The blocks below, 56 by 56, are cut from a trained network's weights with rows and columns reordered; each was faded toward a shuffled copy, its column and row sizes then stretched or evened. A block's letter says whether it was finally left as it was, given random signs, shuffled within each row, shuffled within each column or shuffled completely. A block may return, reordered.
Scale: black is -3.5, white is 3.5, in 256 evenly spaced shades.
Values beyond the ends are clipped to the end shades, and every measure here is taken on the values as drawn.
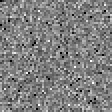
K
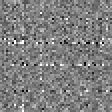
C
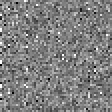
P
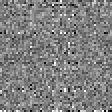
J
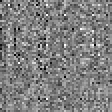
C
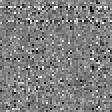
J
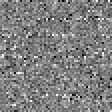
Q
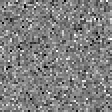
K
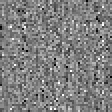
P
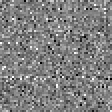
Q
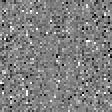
P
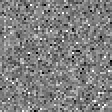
K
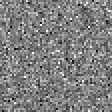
K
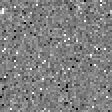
K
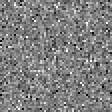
K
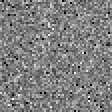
K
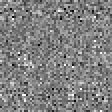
J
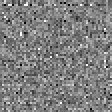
J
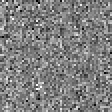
P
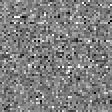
Q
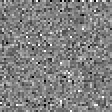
J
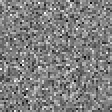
K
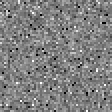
K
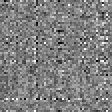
C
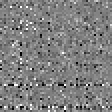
C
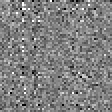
J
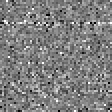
Q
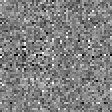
J
